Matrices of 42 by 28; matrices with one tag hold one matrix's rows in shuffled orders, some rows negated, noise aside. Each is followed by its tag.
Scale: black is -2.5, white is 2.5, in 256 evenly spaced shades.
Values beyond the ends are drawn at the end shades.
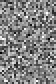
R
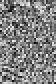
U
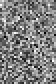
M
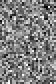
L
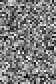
R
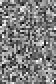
U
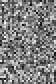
R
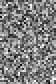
R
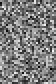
M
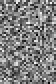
M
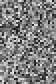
M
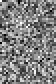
U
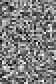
U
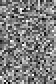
M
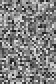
R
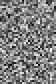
M
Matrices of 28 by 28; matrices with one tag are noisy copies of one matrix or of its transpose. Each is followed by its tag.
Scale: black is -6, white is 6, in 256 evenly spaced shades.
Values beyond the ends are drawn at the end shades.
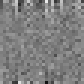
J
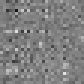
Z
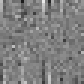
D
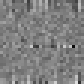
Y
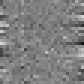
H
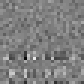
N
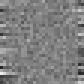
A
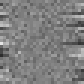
H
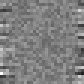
A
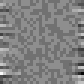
A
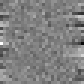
H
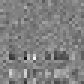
N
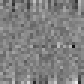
Y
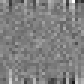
A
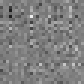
Z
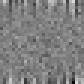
A
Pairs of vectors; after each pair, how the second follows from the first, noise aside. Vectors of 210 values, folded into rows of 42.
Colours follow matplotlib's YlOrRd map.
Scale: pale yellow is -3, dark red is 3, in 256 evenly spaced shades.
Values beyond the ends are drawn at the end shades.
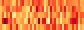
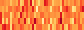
negated, partly zeroed.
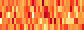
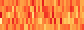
shrunk.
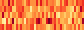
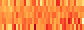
negated, partly zeroed.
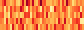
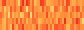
shrunk.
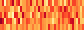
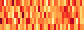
copied.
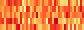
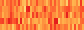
shrunk.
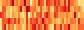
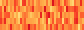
wrapped around, shrunk.
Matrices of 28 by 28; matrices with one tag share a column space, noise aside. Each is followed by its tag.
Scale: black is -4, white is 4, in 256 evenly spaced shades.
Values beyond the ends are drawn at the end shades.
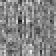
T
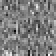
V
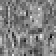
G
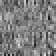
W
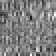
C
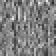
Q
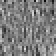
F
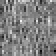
T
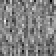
T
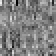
W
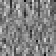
F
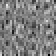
V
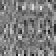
V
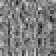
Q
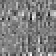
C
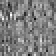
C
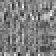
C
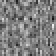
Q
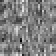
F
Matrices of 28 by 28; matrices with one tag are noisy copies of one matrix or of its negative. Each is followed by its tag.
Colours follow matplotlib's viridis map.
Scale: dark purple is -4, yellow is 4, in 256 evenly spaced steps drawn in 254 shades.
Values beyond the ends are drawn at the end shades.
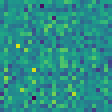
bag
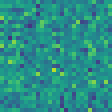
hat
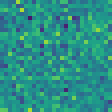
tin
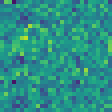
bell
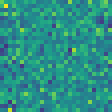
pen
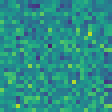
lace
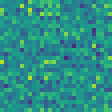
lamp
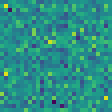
bag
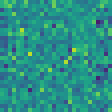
pen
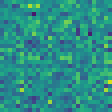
lace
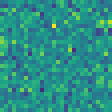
pen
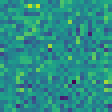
lace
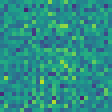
bag
